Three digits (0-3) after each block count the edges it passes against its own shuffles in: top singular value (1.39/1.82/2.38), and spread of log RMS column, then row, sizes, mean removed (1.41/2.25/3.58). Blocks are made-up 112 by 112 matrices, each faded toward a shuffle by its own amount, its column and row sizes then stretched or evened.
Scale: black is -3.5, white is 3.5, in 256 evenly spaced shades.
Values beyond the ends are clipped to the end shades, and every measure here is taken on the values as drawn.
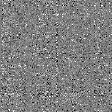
1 2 2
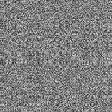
3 0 1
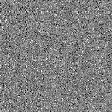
2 1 0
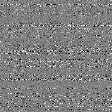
1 1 3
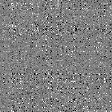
1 2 2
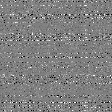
2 0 3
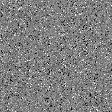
0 1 0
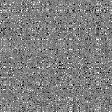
3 1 2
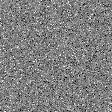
0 0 0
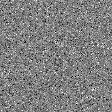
0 1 0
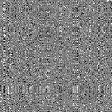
3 2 0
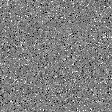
1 0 1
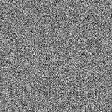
2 0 0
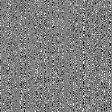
1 3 0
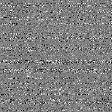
1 1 3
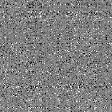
2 1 2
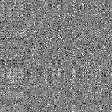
3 0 1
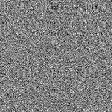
2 0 1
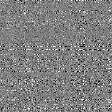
0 2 3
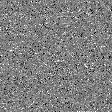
0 0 1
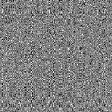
3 2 0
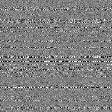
3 0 3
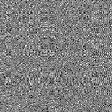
3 1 1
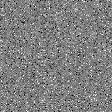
2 0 0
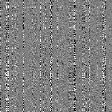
3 3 1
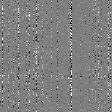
2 3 1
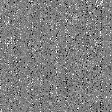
0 2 0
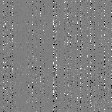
1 3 1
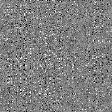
2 2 1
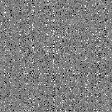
2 2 1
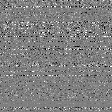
1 0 3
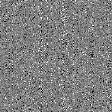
1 2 0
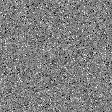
0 0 0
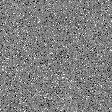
0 0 0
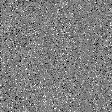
0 1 0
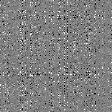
0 3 2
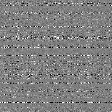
2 1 3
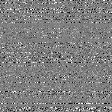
1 0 3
